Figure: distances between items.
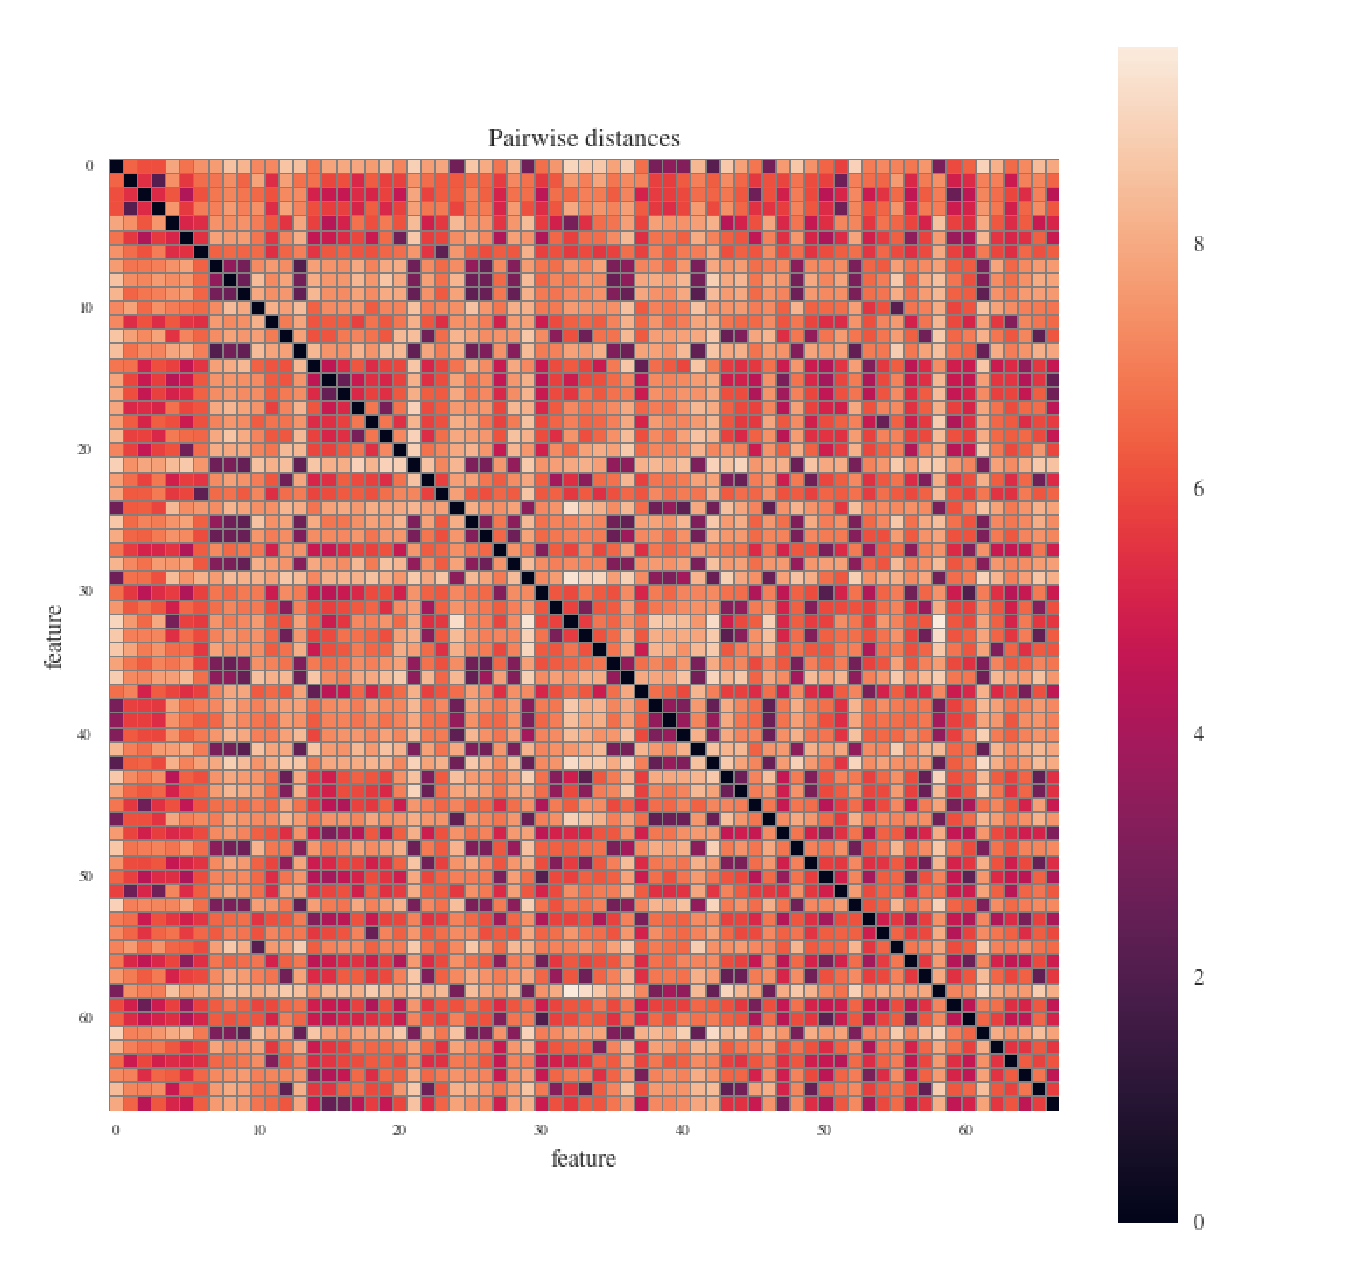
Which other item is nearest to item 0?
42
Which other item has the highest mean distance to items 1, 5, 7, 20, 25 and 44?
58
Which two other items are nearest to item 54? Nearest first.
18, 59
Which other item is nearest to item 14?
37
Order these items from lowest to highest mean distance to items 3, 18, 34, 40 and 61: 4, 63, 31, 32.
63, 31, 4, 32
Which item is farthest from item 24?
32
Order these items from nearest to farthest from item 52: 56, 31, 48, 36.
48, 36, 31, 56
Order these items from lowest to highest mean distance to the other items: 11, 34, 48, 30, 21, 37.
30, 37, 48, 11, 34, 21
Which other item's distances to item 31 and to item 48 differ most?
21
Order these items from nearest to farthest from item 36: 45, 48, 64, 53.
48, 45, 53, 64
